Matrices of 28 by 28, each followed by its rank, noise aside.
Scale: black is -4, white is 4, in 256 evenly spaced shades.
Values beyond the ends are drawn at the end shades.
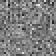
six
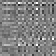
three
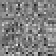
three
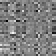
three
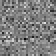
five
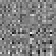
three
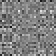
three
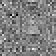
six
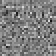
seven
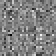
four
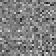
seven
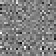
four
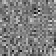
seven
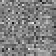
six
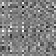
three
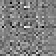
four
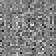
five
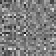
three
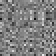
four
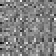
four
